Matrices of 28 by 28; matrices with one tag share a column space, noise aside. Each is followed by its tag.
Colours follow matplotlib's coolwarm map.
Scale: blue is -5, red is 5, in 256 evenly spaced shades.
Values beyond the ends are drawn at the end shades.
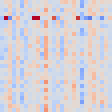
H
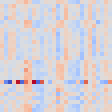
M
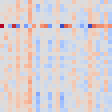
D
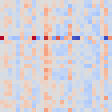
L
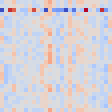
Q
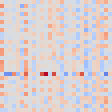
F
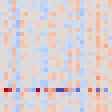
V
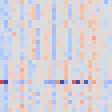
M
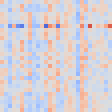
D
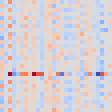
F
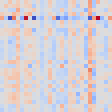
H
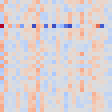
D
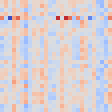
H
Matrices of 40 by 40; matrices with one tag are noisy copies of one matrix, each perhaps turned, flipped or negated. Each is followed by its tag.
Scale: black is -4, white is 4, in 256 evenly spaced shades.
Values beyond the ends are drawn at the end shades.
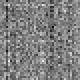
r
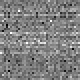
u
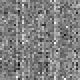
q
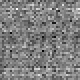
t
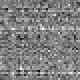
r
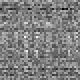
t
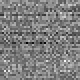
u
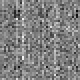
q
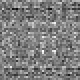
t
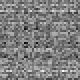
t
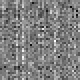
q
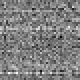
r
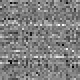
q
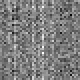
u
